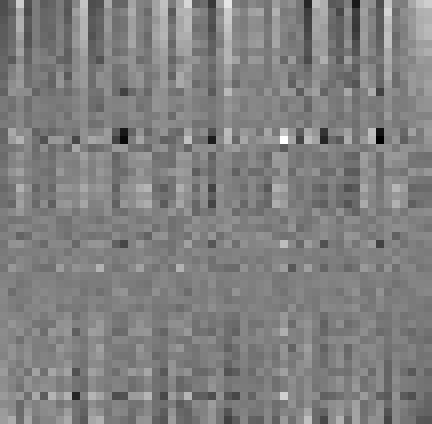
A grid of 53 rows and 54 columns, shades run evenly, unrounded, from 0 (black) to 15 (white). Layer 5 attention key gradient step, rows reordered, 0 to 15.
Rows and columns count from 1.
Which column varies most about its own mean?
29
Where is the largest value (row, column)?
18, 36
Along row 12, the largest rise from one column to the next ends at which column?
49
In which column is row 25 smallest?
27
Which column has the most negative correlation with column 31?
16
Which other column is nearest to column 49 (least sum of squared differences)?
11
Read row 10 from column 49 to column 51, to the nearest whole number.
10 6 8
